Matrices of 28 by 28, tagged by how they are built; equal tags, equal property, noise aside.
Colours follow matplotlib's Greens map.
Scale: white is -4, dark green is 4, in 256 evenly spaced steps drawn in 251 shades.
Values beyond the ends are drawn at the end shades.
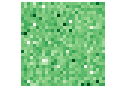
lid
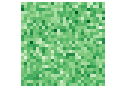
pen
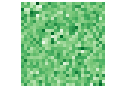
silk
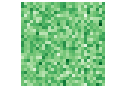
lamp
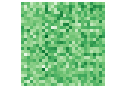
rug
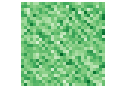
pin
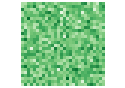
pen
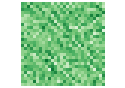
pin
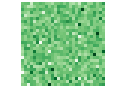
lid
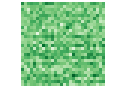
rug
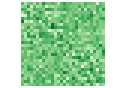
silk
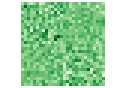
silk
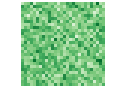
pin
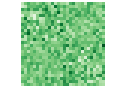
silk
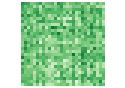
rug
